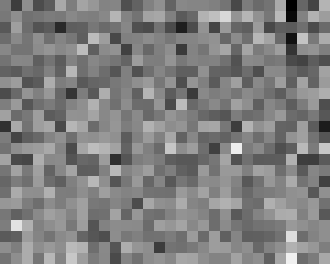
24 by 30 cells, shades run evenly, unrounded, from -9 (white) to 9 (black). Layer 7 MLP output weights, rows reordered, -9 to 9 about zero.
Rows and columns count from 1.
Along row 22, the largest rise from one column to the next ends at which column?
28
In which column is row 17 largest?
30
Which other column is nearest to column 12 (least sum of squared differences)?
19
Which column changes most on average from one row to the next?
2
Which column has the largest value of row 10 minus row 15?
27
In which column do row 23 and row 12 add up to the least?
7
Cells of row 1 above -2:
26
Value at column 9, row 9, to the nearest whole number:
3
